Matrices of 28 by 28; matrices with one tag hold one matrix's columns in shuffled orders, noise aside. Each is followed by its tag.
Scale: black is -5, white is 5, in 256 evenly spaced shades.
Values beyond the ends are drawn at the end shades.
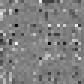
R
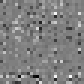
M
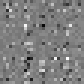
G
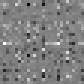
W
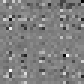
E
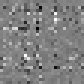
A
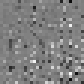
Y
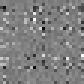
A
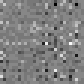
W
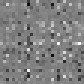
W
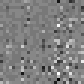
Y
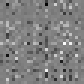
W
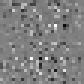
G
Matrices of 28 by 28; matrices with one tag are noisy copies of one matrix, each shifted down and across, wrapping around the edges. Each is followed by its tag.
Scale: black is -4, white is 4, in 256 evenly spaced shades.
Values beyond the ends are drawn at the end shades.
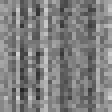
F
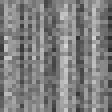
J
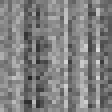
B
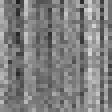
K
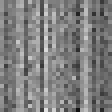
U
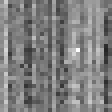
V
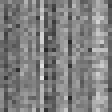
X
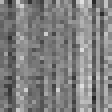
K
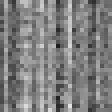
V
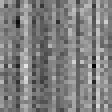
U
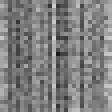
X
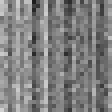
V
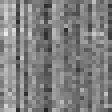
K
